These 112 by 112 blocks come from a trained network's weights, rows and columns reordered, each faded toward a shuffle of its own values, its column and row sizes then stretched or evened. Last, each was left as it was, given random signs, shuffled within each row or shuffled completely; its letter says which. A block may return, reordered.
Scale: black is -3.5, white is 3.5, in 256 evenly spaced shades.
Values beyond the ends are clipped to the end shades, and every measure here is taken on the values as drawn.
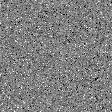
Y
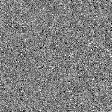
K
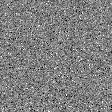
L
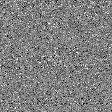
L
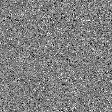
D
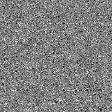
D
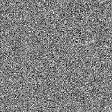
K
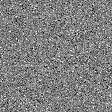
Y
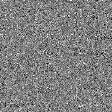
D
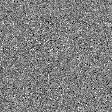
D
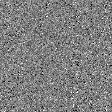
D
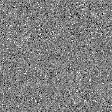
K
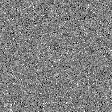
L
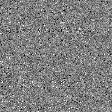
D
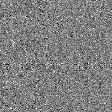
K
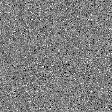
D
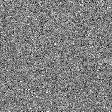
L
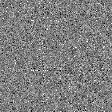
D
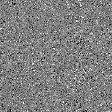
K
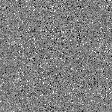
D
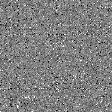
K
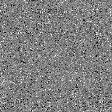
K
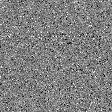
L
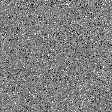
L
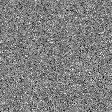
Y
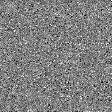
D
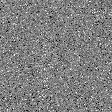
Y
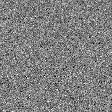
L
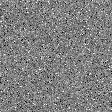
Y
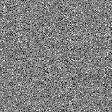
K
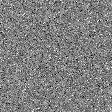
Y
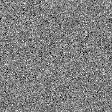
D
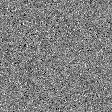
Y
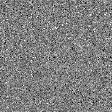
D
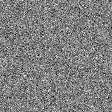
L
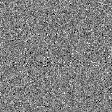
K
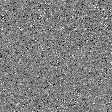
L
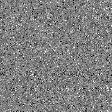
K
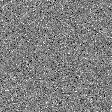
Y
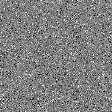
K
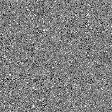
D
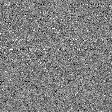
L
